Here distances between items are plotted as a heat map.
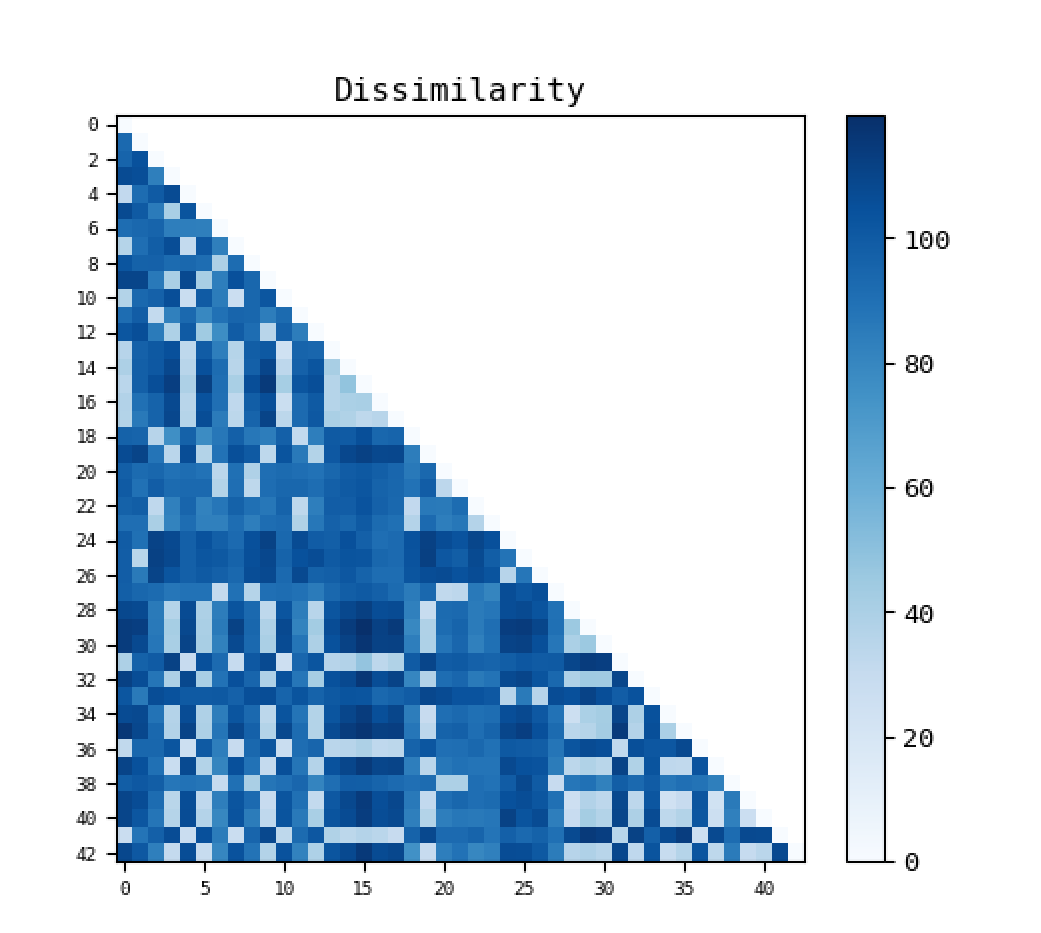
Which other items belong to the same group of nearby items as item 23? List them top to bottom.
2, 11, 18, 22
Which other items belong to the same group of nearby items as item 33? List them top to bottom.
24, 26
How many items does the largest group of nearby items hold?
15
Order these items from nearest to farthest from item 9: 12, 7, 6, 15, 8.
12, 6, 8, 7, 15
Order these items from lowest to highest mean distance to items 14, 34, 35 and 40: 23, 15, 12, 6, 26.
12, 6, 23, 15, 26
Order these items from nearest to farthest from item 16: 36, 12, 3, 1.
36, 1, 12, 3
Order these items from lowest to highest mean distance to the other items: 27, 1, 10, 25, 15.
10, 27, 15, 1, 25
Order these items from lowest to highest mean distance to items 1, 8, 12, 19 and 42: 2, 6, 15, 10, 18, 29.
29, 6, 18, 2, 10, 15
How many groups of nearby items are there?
6
